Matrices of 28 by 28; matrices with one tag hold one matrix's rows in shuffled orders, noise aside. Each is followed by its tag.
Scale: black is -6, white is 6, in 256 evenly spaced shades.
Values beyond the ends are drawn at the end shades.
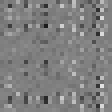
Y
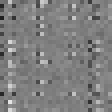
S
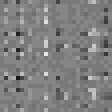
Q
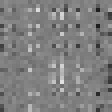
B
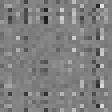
Y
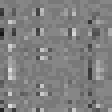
S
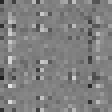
S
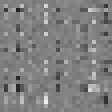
Q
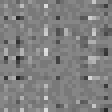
Q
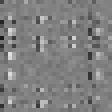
S
